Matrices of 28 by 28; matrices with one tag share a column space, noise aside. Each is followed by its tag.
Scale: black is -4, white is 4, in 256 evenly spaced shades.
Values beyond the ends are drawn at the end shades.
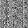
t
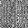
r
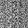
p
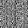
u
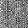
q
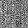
q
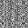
u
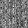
t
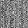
q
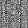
q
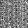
u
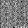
u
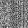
u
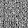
t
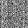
u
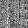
t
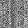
q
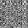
u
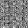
u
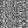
p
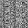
p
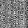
q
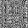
r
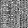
q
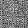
q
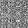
p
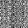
u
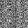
p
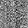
p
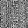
r
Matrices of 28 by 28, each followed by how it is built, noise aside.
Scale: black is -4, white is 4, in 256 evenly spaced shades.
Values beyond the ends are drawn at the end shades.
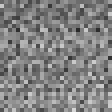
repeating columns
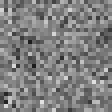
noise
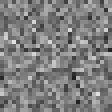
repeating columns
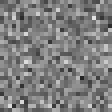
repeating columns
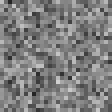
repeating rows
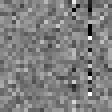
uneven columns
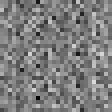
repeating rows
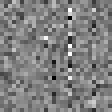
uneven columns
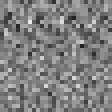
repeating columns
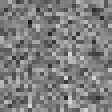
repeating rows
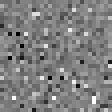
sparse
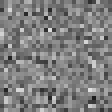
low rank
